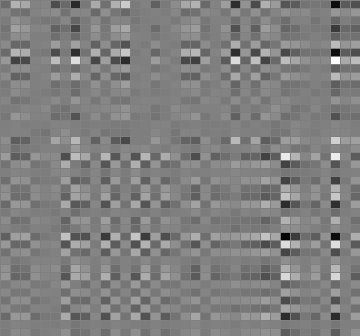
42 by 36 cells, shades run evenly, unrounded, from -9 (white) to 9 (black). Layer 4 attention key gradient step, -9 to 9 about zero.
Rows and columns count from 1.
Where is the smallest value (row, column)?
8, 34
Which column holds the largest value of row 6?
13
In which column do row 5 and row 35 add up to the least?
29
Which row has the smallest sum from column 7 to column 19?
20
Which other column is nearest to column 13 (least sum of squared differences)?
10
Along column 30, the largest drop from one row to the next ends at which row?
31
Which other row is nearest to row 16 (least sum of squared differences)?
17
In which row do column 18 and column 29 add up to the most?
30
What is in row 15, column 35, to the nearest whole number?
1
